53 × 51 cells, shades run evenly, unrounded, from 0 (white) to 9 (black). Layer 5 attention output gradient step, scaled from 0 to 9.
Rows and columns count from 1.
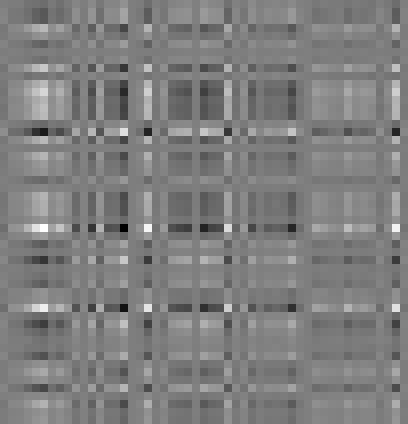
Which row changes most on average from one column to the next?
29
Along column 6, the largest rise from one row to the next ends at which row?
40
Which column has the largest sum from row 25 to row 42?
16
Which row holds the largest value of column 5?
17
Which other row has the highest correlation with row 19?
7
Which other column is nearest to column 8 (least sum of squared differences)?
44
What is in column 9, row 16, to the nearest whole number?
5
